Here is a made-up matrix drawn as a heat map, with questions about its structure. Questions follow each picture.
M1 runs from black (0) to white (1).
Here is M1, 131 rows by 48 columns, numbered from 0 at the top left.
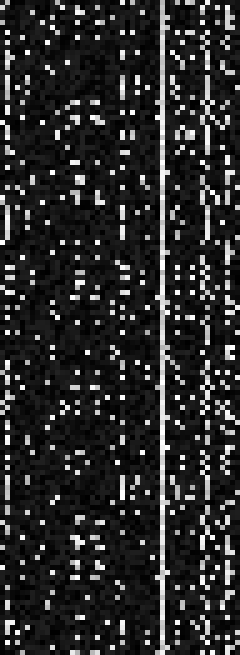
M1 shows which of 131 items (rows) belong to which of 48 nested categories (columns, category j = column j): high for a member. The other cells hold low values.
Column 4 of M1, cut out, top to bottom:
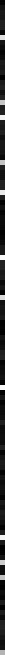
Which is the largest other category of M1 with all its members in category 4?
14
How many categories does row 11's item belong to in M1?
7
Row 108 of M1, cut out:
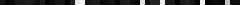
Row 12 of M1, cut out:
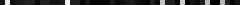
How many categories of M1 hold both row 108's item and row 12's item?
1
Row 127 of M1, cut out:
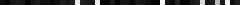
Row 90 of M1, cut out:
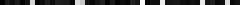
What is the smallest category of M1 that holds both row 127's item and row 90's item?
15
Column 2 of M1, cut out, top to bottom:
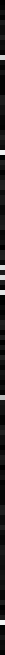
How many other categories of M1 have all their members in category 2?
2
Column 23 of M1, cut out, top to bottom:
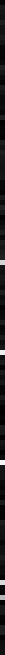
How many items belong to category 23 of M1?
5
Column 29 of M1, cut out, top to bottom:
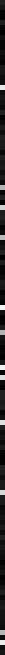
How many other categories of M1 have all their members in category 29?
2
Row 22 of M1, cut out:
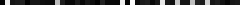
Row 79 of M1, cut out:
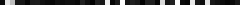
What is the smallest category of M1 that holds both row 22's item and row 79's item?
38
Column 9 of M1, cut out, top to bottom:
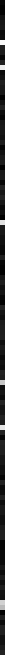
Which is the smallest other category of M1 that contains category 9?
36
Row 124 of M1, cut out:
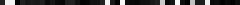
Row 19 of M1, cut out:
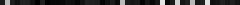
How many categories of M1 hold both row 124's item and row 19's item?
6
